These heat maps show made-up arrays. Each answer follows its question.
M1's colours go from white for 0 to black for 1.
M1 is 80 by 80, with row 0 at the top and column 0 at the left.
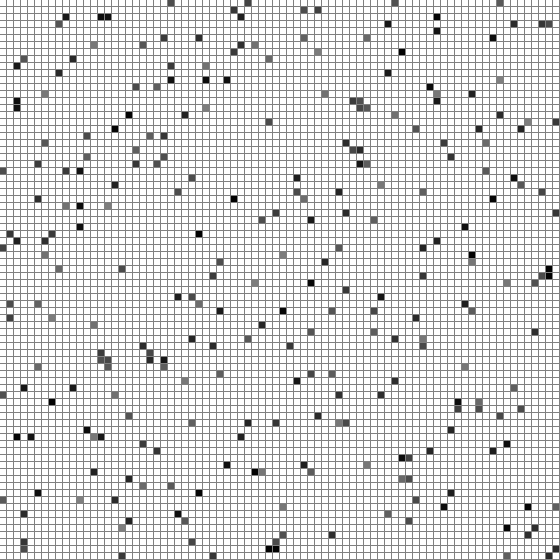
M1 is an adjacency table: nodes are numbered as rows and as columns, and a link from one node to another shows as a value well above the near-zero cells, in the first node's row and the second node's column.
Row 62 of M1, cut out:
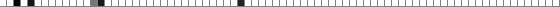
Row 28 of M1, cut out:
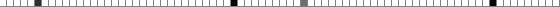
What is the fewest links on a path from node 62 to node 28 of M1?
5
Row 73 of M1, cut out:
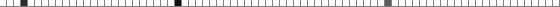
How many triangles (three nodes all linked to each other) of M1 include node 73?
1
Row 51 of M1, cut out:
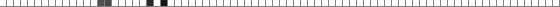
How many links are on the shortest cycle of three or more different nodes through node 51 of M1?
4
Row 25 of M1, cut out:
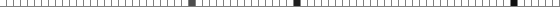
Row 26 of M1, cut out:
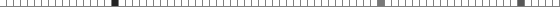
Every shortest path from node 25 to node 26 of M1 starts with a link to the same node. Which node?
node 42
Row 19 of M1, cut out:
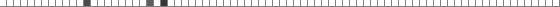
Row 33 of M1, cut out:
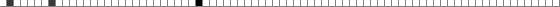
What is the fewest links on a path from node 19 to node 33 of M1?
4
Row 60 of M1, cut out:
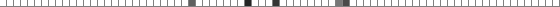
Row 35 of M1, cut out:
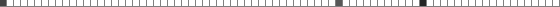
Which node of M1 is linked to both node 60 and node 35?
node 48
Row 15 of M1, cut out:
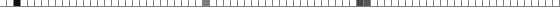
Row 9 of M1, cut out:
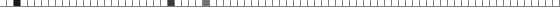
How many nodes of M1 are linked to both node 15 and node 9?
2
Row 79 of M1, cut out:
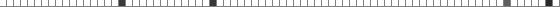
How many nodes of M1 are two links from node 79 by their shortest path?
7
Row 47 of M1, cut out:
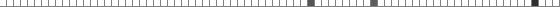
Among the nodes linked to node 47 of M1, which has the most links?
node 44
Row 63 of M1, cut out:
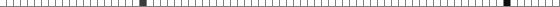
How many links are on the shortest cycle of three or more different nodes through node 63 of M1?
6
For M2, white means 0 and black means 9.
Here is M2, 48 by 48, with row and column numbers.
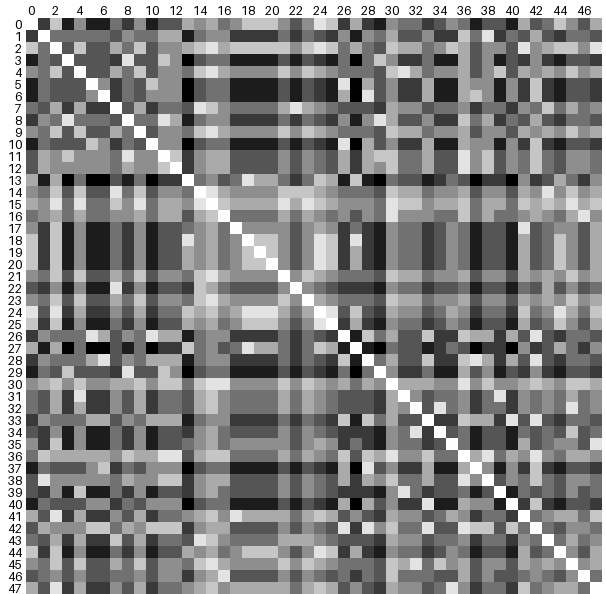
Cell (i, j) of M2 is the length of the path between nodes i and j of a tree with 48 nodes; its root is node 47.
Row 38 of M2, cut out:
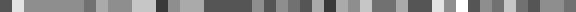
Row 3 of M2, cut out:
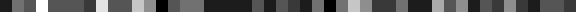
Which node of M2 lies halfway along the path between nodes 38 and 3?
11
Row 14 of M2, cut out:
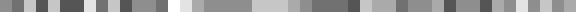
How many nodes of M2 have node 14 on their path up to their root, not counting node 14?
3
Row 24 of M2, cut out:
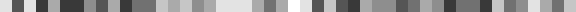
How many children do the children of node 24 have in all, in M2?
2
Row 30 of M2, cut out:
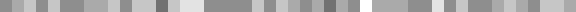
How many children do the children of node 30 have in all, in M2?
5
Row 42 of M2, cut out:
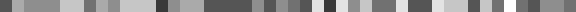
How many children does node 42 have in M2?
3
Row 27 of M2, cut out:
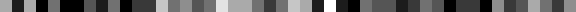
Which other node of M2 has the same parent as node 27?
13
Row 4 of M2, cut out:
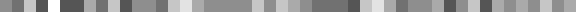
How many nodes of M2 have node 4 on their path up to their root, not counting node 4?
2
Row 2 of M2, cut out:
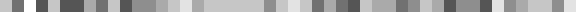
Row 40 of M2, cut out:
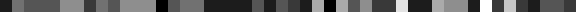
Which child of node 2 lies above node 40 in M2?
15
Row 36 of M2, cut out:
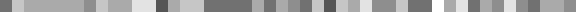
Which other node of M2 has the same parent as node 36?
16
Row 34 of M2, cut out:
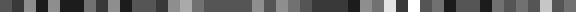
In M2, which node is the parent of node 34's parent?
45
